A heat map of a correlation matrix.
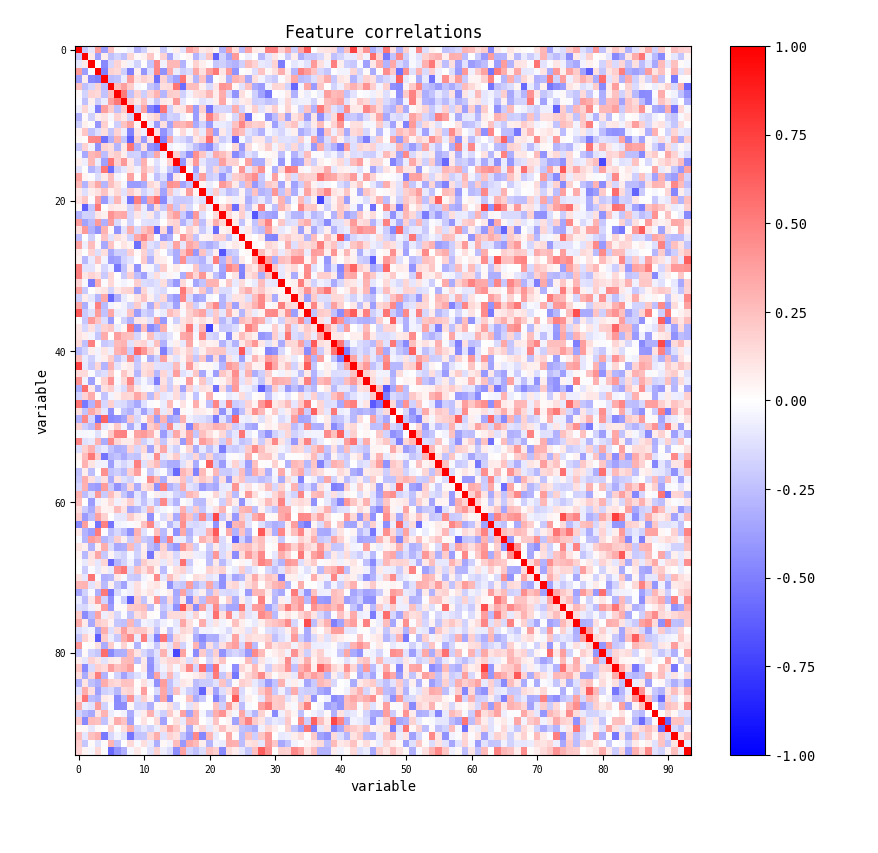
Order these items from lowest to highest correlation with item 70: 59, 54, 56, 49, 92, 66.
66, 56, 49, 59, 92, 54
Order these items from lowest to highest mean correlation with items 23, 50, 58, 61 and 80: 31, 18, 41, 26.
26, 18, 41, 31
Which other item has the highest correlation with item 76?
35
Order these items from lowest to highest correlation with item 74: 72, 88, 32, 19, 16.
88, 72, 19, 32, 16
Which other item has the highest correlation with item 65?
12
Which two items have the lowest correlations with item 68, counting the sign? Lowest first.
5, 45
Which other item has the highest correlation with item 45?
1
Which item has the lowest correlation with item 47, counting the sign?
45
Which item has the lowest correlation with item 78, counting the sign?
3
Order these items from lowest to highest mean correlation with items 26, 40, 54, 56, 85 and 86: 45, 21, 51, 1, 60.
21, 60, 51, 45, 1
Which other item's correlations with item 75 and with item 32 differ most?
38
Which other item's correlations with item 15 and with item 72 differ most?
80
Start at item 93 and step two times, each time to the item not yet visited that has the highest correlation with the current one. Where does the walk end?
64
